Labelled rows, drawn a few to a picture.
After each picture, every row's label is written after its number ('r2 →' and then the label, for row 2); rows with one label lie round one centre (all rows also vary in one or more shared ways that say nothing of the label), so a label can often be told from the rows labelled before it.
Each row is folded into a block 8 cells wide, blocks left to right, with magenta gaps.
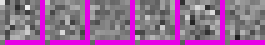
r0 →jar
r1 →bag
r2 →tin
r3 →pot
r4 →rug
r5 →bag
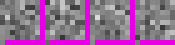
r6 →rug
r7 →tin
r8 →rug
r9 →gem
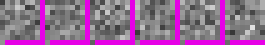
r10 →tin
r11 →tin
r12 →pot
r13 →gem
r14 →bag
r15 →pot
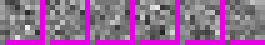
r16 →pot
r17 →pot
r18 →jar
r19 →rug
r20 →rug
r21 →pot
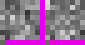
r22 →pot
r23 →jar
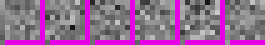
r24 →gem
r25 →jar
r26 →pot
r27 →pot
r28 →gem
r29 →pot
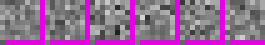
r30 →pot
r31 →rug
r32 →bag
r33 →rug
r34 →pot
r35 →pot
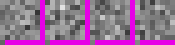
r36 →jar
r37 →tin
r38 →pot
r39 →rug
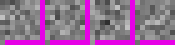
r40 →pot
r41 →tin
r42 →rug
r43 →jar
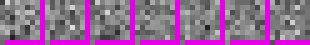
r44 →bag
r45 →rug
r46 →bag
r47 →pot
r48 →gem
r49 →tin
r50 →jar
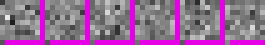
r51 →rug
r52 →jar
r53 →bag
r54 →rug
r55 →rug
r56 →tin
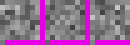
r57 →tin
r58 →jar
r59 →pot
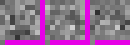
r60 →rug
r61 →tin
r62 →tin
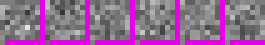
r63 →tin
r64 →gem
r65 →rug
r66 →bag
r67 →jar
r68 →rug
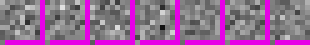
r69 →bag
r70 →tin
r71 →tin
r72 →gem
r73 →rug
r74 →tin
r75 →pot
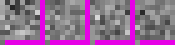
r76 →gem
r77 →pot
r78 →rug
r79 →bag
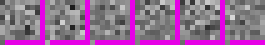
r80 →rug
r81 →gem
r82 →bag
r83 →pot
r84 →pot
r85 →rug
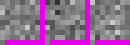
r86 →tin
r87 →pot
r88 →jar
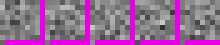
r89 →rug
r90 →rug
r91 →bag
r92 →jar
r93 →bag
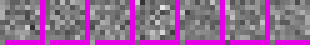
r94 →tin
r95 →pot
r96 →tin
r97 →jar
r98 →tin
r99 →rug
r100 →rug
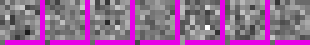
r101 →rug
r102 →pot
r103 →rug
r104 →rug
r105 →tin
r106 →bag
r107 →rug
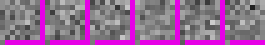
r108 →jar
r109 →bag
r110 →pot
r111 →gem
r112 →gem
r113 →pot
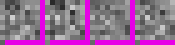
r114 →pot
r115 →pot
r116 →pot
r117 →pot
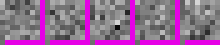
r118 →gem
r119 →bag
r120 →jar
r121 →jar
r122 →bag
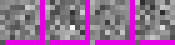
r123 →bag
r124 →tin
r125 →bag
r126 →pot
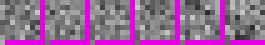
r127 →tin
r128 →bag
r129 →gem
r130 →gem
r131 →pot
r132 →bag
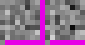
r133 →gem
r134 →gem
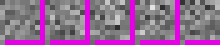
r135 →tin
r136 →rug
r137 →jar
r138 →tin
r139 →pot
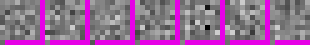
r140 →bag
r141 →pot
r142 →jar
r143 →gem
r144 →gem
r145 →bag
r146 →gem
